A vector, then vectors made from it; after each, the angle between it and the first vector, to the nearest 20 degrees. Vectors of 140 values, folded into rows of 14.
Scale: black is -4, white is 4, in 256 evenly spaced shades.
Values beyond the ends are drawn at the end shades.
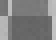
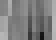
40 degrees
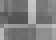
80 degrees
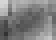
100 degrees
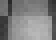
160 degrees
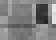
60 degrees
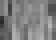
140 degrees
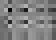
120 degrees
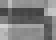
60 degrees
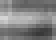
80 degrees
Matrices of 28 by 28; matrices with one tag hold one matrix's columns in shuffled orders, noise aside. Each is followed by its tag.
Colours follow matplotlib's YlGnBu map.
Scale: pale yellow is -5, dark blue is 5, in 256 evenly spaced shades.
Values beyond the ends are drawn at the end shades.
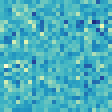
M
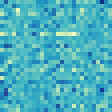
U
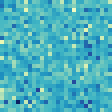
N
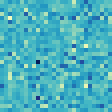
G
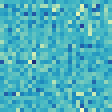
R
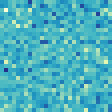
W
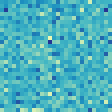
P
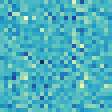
G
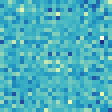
P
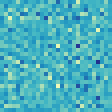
G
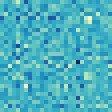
G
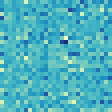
P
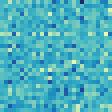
U
